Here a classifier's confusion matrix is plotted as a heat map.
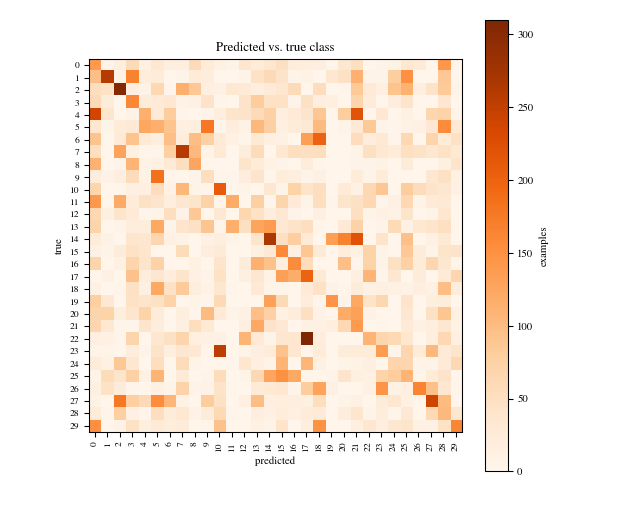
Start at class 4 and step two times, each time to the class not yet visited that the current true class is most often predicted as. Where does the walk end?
28
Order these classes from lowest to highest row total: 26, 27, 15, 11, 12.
12, 15, 26, 11, 27
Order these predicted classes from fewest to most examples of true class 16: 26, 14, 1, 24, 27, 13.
1, 26, 24, 27, 14, 13
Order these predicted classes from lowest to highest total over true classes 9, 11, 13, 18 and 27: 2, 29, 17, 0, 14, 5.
29, 17, 14, 0, 2, 5
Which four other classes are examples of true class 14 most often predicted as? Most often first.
21, 20, 19, 25
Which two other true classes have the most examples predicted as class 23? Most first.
26, 10
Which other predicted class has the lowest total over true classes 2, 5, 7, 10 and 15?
19
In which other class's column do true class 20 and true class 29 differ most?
18
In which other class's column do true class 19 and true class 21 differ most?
13
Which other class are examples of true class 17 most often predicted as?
15
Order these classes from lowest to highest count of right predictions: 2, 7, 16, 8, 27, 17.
8, 16, 17, 27, 7, 2
